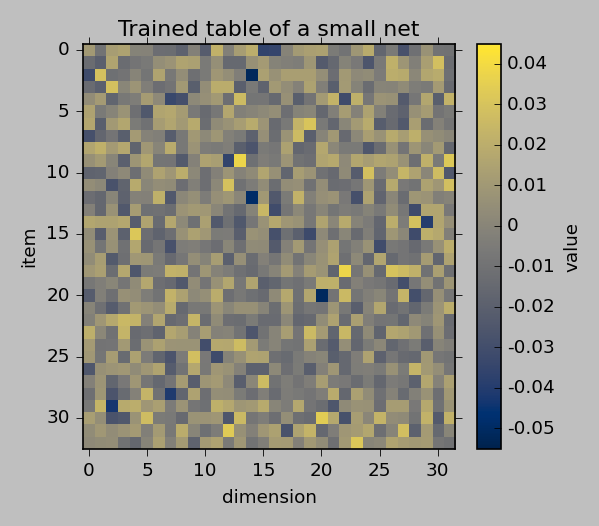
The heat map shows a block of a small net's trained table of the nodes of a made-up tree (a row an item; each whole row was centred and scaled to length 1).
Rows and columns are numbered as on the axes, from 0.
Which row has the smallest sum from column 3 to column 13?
16
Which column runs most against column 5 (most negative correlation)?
8
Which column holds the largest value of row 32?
23
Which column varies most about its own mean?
7
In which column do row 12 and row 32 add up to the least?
14
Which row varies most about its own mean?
30
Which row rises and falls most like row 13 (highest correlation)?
15
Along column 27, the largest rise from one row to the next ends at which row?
20
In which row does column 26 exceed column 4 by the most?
18
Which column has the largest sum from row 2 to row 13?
29
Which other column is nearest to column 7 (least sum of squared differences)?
22
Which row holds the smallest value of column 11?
25
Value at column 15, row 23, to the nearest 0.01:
-0.01
